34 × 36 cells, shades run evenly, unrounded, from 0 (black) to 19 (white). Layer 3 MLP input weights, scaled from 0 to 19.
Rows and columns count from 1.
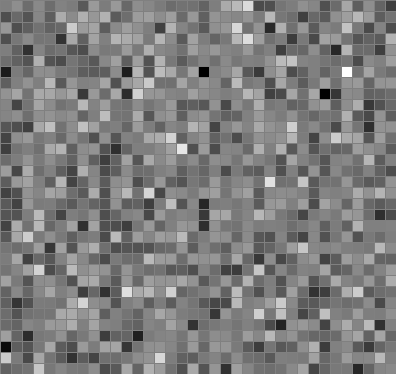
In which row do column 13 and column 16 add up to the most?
27
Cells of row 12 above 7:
30
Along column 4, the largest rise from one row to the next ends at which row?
25
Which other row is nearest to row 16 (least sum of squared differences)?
15
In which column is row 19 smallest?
19
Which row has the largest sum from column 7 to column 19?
4
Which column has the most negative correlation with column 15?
9
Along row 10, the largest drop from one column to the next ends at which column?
34
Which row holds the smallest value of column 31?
5
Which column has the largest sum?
32
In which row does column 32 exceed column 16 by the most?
7
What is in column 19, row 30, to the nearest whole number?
8
